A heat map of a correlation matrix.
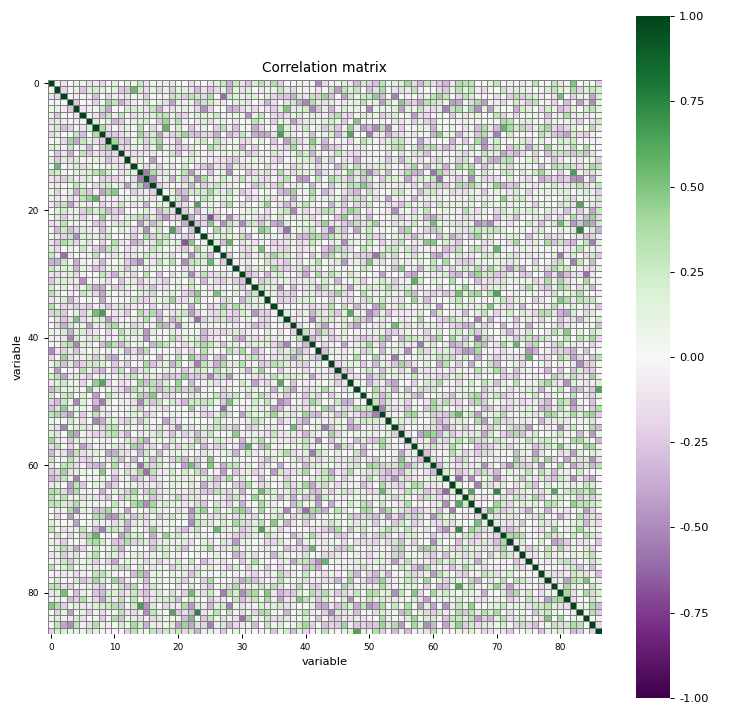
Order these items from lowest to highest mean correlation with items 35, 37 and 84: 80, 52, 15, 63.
80, 15, 63, 52
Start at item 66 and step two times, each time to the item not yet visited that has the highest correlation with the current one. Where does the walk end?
70
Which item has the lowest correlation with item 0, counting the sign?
42
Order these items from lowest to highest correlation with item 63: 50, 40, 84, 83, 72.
50, 72, 83, 84, 40
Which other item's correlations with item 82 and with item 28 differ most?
14
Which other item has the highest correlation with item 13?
1
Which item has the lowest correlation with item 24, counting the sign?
4
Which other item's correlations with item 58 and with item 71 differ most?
41
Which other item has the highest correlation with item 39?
81
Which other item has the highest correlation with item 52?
64
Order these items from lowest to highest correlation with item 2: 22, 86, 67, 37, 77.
37, 77, 67, 86, 22
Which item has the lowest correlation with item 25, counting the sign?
21
